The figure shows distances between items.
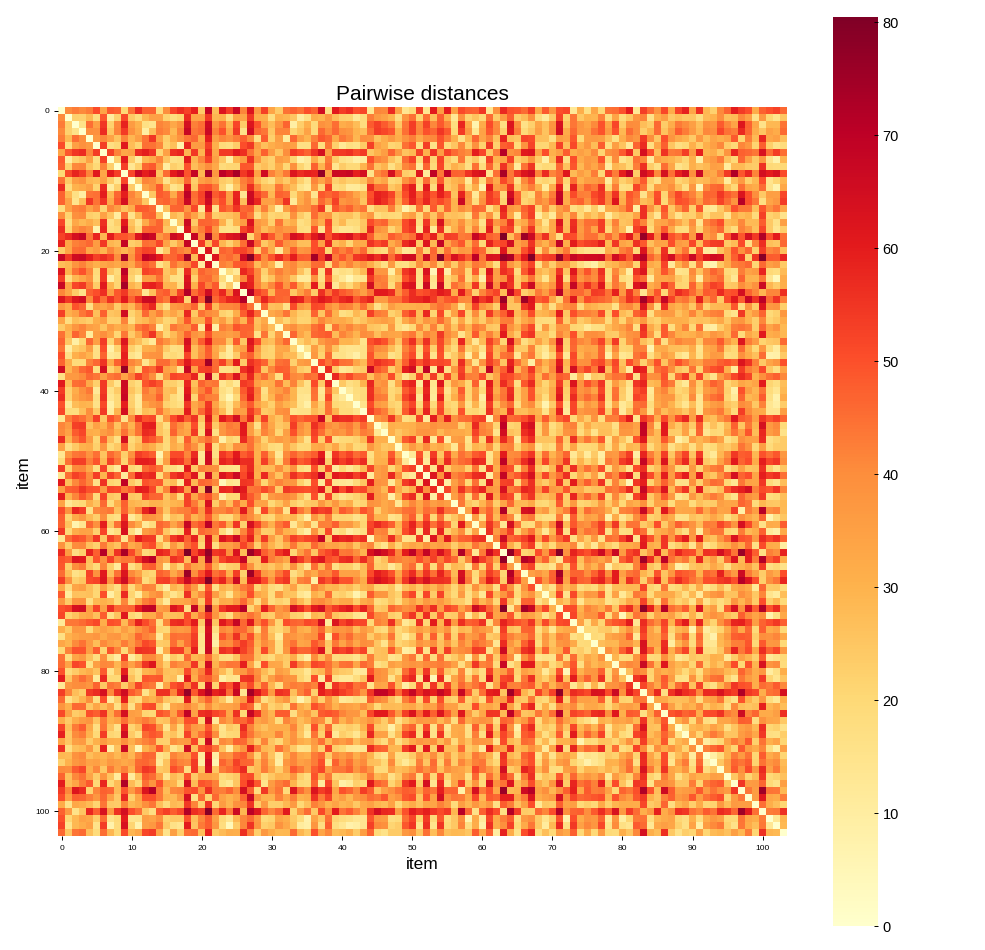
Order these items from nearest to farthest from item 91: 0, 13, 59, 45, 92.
59, 13, 92, 45, 0
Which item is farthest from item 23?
9
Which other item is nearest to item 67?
36
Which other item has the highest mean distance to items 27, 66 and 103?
21
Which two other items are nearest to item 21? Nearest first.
98, 19
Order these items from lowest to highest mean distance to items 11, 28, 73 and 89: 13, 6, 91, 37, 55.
91, 55, 37, 6, 13
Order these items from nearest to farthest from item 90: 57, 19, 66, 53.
57, 53, 66, 19
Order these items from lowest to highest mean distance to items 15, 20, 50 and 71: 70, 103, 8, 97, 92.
92, 70, 103, 8, 97
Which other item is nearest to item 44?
61
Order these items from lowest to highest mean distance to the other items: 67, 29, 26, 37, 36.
29, 37, 36, 26, 67
